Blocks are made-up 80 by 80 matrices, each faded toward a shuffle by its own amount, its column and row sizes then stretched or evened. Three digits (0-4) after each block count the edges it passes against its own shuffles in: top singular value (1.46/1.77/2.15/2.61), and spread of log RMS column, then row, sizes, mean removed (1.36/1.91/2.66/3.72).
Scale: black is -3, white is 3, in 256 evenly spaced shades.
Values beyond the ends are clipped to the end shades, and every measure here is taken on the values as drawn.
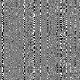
4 4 1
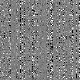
0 4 2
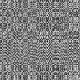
4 3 0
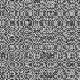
4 0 0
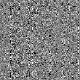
1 3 1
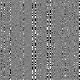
4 4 0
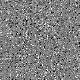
0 2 0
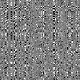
4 3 1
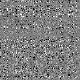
0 3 3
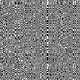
4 3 0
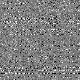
2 0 3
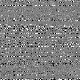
3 1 4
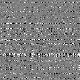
3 1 4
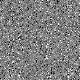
0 2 0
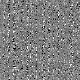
1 3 0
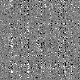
1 3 2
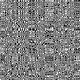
4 1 2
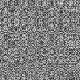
3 1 0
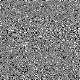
0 1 3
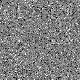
1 0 0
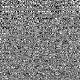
2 0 3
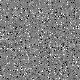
0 1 1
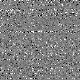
1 1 3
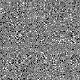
3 1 2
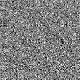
2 0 1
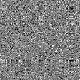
3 0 1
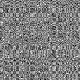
4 0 0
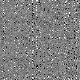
1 3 1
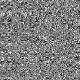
3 1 1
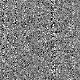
0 3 0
